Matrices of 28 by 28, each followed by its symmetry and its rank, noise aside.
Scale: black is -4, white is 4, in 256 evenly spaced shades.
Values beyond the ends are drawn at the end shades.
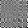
no symmetry, rank two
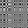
symmetric, rank one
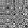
symmetric, rank three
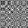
symmetric, rank three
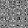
no symmetry, rank three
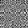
no symmetry, rank three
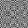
no symmetry, rank two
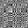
symmetric, rank two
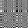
no symmetry, rank one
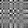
symmetric, rank one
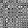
symmetric, rank three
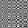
no symmetry, rank one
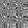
symmetric, rank two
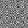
no symmetry, rank three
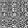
no symmetry, rank three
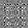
no symmetry, rank three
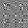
no symmetry, rank three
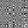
symmetric, rank two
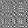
no symmetry, rank two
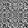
no symmetry, rank three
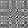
symmetric, rank two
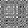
symmetric, rank two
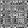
no symmetry, rank two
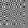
antisymmetric, rank two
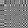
symmetric, rank one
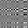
no symmetry, rank one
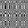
no symmetry, rank one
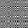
no symmetry, rank one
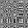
symmetric, rank three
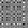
symmetric, rank one
